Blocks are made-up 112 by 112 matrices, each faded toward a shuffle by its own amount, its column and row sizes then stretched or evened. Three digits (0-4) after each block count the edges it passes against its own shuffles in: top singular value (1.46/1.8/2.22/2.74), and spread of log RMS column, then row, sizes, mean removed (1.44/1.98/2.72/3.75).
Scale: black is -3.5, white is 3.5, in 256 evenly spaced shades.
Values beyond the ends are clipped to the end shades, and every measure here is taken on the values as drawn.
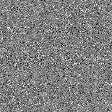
1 0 2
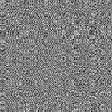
4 0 1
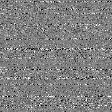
0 0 4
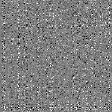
2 3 2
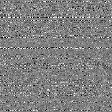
3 0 4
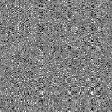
4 2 1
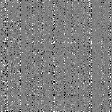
2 4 2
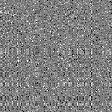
4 2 0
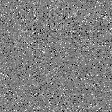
2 0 1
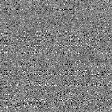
3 1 3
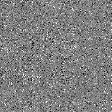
2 2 1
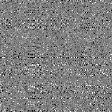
3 2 3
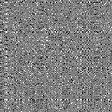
4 1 2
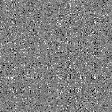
2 2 2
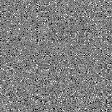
3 1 2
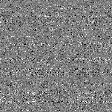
1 0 3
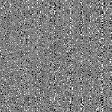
3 3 0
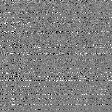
2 1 4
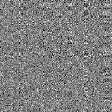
3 2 1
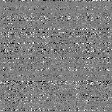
1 2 4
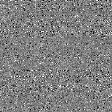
2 1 3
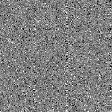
2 2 0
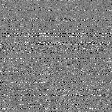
2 0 4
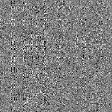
2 3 2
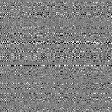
4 1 4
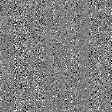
0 4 0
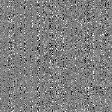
2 4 1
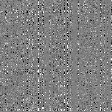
2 4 2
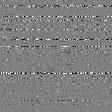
3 0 4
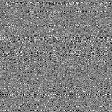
3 0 3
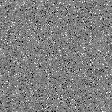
2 0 0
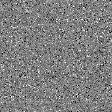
1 1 1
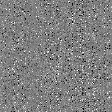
1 3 0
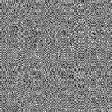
4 2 0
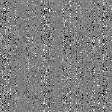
1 4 2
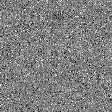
2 0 0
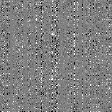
3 4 2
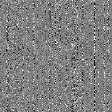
2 4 0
